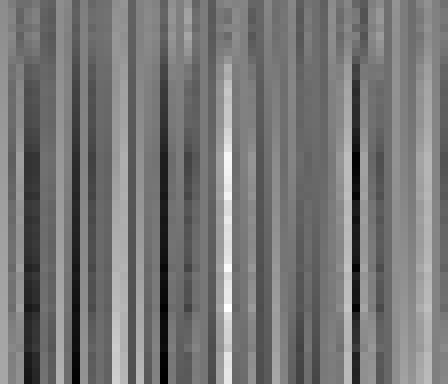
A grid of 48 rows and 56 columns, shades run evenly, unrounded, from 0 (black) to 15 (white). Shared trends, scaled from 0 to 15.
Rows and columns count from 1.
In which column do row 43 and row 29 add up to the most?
29
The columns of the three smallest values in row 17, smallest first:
45, 21, 10
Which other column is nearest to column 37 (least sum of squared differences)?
9
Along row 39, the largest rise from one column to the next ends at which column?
46
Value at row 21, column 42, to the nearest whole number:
7
